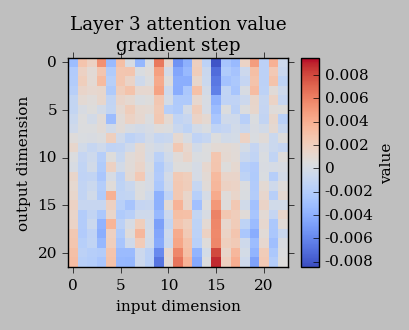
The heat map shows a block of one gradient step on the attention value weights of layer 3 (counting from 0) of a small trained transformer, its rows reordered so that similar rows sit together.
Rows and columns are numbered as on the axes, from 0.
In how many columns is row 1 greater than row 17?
12
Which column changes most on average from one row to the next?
4
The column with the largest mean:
15
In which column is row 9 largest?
11
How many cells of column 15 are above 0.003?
10
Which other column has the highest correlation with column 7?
14
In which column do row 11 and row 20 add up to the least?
9
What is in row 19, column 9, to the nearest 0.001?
-0.004
